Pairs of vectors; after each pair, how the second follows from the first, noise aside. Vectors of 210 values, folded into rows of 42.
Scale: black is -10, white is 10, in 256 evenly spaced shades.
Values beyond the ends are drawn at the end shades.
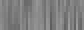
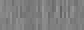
wrapped around, negated, shrunk.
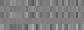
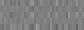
negated, shrunk.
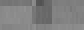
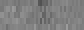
partly zeroed.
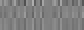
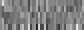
wrapped around, negated, scaled up.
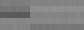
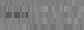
partly zeroed.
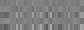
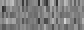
wrapped around, negated, scaled up.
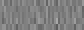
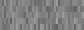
sign-scrambled.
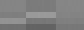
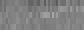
reversed, partly zeroed.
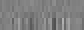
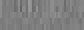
reversed, negated, shrunk.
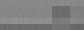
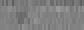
reversed, partly zeroed.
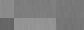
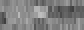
wrapped around, negated, scaled up.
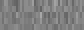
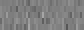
reversed, partly zeroed.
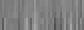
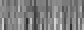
negated, scaled up.
